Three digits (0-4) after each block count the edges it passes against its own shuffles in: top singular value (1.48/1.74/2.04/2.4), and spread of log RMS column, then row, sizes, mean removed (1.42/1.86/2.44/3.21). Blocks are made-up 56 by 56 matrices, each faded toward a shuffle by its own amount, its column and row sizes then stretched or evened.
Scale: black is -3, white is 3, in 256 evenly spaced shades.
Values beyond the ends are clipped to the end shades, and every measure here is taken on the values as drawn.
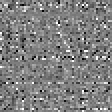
0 2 3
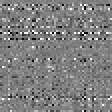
3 1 4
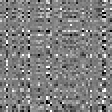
4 4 3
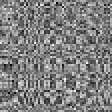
4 0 2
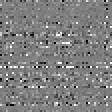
0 2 4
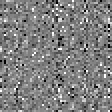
3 3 0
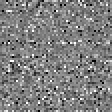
0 0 3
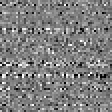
3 0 4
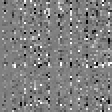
1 4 2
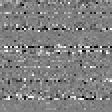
2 1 4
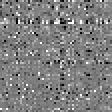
3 1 3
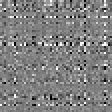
4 3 4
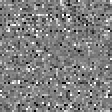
1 1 3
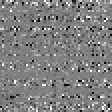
0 1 4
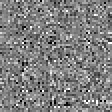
1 2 2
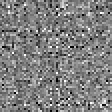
2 2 2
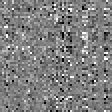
2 3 2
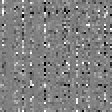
0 4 2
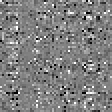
2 2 2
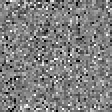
1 2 1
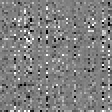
1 4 2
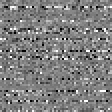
1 0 4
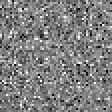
2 0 1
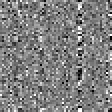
3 3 0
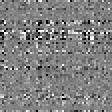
3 2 4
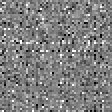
1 3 2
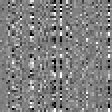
4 4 0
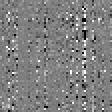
2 4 1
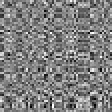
4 3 3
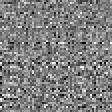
3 1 3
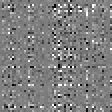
2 4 3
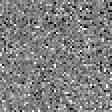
0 0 0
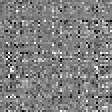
3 3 3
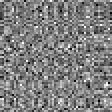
4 0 0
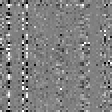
4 4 1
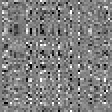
4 4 2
